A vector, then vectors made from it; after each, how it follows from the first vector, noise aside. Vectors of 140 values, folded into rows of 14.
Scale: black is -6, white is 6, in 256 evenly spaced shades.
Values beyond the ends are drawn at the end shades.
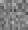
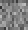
wrapped around.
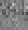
wrapped around, partly zeroed.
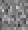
wrapped around.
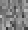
reversed, negated.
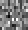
reversed, negated, scaled up.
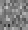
wrapped around.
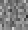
wrapped around, negated.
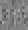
wrapped around, partly zeroed.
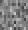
wrapped around.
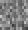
reversed, negated.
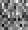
wrapped around, scaled up.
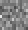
reversed, negated.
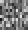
reversed, negated, scaled up.
